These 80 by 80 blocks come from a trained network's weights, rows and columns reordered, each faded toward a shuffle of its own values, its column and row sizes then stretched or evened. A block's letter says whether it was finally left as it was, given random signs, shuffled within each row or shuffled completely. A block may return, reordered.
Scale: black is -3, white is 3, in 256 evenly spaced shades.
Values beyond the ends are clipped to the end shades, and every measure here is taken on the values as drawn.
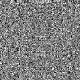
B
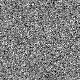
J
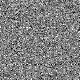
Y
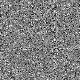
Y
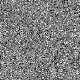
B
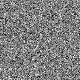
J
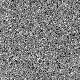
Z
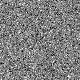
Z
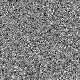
Z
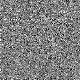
Y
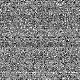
B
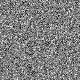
J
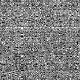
B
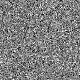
J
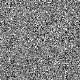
Y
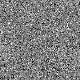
Y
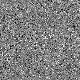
J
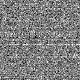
B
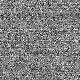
J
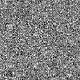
B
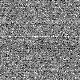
J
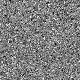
Z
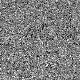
Y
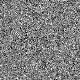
Y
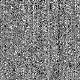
B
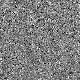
J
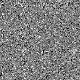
Y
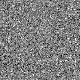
Y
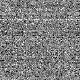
B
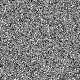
Z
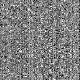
B
